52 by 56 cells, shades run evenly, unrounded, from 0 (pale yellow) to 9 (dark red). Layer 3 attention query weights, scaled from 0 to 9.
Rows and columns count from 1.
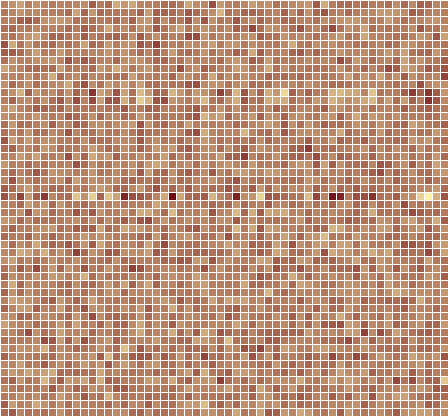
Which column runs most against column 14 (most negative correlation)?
42
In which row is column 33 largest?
44
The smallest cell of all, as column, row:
54, 25
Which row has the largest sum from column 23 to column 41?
20
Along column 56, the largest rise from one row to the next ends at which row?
49
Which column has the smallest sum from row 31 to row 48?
2
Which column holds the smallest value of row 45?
14
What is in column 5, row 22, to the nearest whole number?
6
